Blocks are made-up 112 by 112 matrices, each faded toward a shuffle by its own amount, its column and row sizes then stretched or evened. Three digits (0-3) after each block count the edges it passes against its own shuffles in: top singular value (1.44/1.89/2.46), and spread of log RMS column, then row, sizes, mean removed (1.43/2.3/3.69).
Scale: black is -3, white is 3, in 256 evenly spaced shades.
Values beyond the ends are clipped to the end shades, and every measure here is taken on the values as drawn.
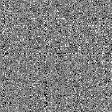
1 2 2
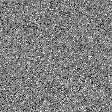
0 0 1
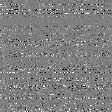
1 1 3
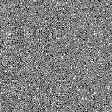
2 0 0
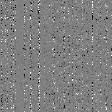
1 3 1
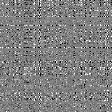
3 2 3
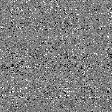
1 1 2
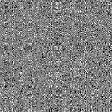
3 2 1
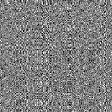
3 2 0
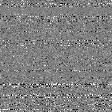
1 0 3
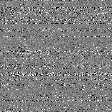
0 0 3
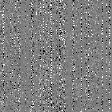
1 3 0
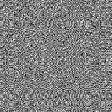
3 0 0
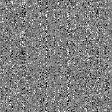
2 2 0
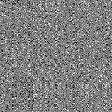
3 1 0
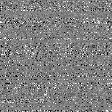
1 1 3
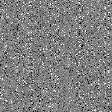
2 2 0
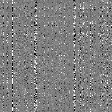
2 3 1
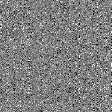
2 2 0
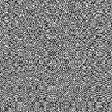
3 0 0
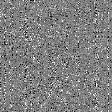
1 2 0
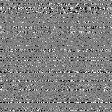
3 0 3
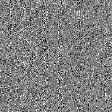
2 2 0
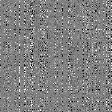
0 3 2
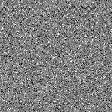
2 0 0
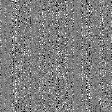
0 3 0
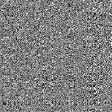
2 2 1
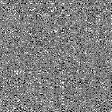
2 1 2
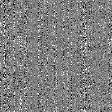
1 3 0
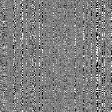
3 3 1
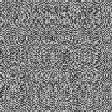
3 1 0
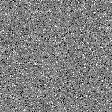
1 0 0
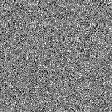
2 0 0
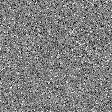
0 0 0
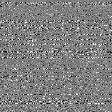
2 0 3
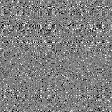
3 0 2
